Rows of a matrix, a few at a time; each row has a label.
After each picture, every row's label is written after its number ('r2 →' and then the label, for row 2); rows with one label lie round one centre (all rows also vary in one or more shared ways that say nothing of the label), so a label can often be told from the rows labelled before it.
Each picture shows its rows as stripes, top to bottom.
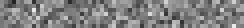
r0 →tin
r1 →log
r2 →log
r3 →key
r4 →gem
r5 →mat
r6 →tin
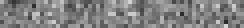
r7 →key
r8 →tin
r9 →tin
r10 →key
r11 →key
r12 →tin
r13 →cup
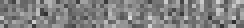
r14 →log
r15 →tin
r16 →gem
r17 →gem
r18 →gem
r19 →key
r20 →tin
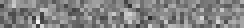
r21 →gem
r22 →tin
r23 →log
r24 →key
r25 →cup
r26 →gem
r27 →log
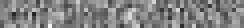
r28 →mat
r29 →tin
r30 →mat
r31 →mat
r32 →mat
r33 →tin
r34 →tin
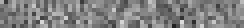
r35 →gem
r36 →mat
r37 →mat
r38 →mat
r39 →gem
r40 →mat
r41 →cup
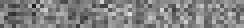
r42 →log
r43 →cup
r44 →key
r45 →key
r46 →gem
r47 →cup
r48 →log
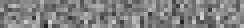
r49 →cup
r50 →gem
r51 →gem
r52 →cup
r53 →tin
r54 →tin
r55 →gem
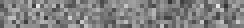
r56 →mat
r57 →tin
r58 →gem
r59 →mat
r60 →mat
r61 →log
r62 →cup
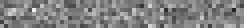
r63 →tin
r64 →tin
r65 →key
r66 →mat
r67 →key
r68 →cup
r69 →gem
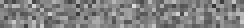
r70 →tin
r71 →key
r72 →mat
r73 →log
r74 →gem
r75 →gem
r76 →mat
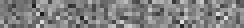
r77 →cup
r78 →tin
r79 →log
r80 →gem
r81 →cup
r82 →gem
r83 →key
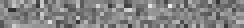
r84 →mat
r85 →tin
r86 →key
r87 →log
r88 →mat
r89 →log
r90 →tin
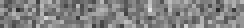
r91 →log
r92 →tin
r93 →key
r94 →gem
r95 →log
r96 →mat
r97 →cup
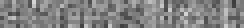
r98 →key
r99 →key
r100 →cup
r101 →cup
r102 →cup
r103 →cup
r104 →cup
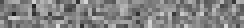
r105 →log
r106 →tin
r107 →tin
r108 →cup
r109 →gem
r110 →key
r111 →cup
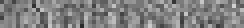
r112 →cup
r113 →tin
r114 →log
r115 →cup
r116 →tin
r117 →tin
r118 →mat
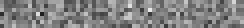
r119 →tin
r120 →mat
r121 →tin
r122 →cup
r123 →mat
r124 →log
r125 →cup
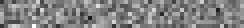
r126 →cup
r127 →gem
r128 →mat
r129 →mat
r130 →key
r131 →key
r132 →gem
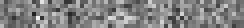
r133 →tin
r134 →cup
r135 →gem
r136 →tin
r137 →key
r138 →key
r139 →key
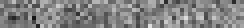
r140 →key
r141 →mat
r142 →tin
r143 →log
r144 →cup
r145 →log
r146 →log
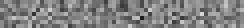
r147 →cup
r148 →cup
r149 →log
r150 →cup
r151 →tin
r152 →cup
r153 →gem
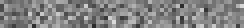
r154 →key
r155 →log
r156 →cup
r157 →mat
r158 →cup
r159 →key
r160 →cup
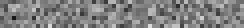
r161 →cup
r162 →gem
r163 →gem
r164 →mat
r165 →cup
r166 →tin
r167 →log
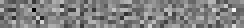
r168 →mat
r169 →cup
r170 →tin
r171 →cup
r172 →cup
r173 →mat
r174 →tin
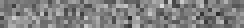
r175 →cup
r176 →key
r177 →tin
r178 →mat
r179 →tin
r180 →gem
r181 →tin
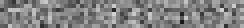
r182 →log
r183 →tin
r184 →gem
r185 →key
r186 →log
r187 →key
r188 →gem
